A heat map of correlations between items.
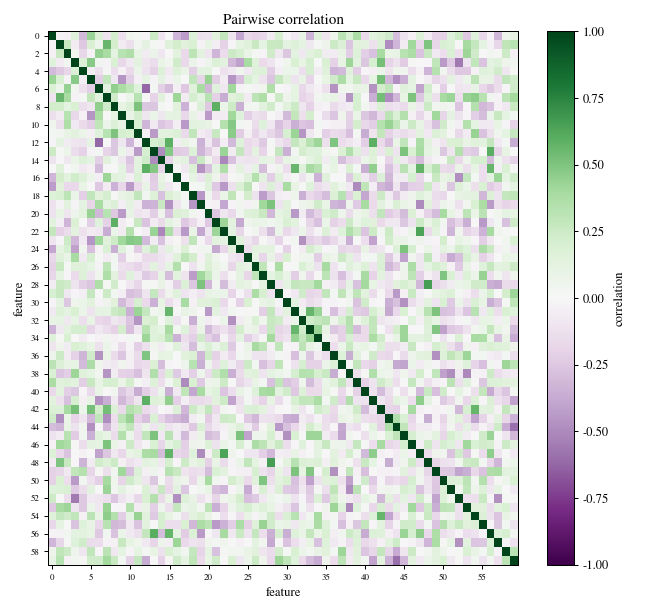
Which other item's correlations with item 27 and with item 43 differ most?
7
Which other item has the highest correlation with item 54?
42
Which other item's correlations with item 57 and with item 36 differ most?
49
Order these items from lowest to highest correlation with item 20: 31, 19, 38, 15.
31, 15, 38, 19
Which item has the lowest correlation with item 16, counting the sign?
52
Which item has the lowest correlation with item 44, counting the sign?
59
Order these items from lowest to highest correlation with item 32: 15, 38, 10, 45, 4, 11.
11, 10, 4, 45, 15, 38
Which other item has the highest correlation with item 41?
12
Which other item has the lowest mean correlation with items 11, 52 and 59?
44
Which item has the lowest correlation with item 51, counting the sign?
38
